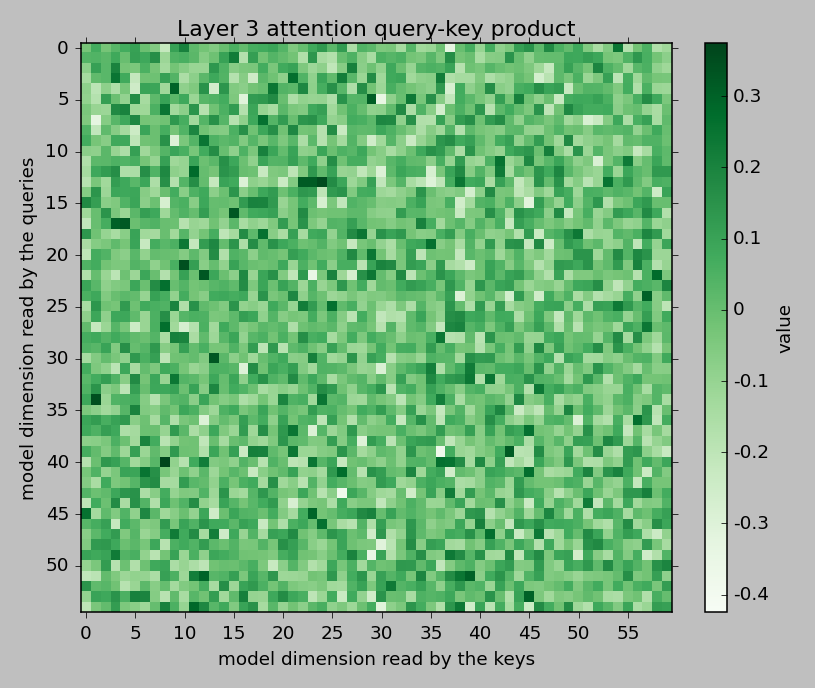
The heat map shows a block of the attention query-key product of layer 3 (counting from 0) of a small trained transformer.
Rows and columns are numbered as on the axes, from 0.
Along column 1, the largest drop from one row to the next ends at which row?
35
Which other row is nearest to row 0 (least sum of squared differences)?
28
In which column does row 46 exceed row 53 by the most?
24
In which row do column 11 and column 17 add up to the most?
54
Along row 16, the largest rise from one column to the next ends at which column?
15
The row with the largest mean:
32
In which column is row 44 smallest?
21
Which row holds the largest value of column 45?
53
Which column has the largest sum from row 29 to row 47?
46
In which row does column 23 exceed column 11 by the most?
45
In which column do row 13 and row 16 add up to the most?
22
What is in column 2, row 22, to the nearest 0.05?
-0.1
